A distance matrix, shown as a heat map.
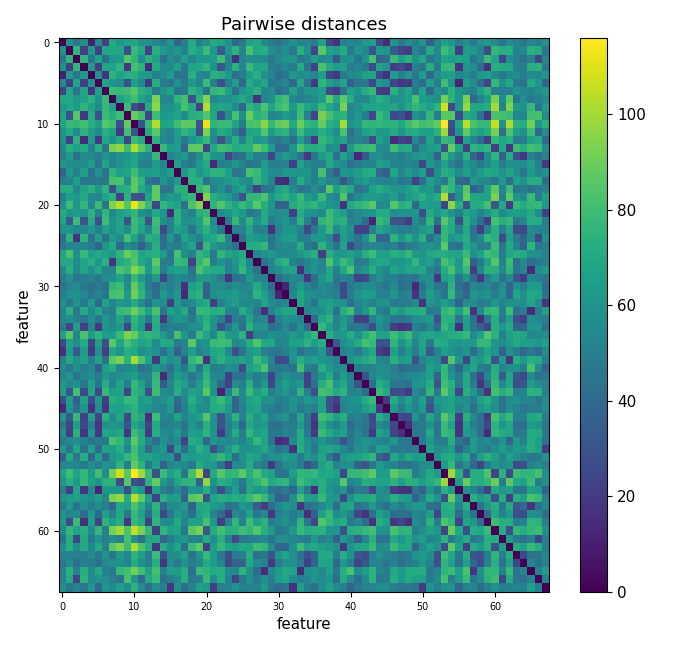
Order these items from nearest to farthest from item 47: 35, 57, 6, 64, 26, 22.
35, 22, 64, 57, 6, 26
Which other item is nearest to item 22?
43
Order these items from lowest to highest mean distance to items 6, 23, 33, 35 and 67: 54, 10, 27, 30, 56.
30, 27, 56, 54, 10
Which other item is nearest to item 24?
2
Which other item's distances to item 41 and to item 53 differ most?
14
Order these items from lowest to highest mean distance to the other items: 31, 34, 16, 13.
34, 31, 16, 13
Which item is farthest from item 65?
10
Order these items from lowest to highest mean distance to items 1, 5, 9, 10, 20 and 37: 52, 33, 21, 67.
67, 52, 21, 33
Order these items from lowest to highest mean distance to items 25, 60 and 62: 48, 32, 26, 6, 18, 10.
6, 32, 48, 26, 18, 10
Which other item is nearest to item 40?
25
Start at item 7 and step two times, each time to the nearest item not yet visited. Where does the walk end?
18
